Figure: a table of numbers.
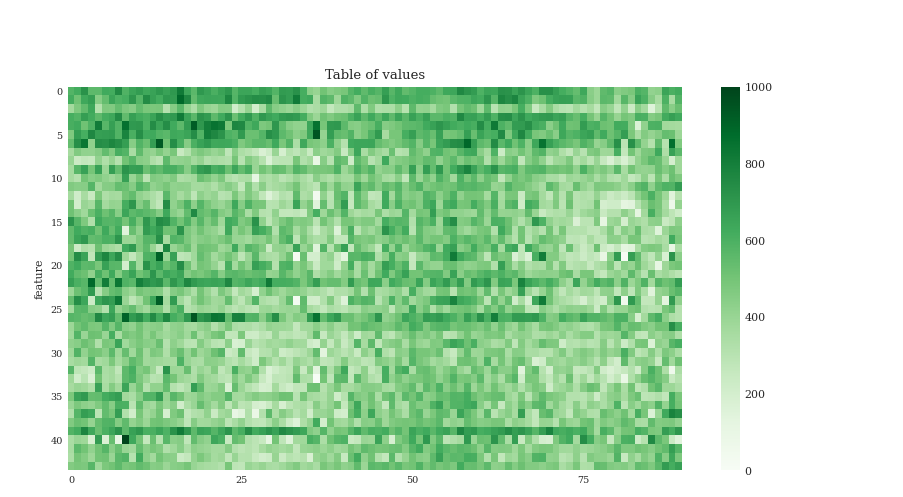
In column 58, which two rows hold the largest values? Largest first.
6, 9
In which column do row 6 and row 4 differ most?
88
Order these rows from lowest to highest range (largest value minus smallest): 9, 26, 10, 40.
9, 10, 26, 40
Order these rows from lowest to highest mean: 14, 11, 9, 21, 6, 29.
29, 14, 11, 21, 9, 6
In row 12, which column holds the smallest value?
36
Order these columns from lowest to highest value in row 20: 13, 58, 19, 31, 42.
42, 58, 19, 31, 13
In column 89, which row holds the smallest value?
40
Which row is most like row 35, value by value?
17
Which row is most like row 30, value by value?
28
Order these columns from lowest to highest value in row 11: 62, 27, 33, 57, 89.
27, 62, 33, 57, 89
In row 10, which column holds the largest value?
8
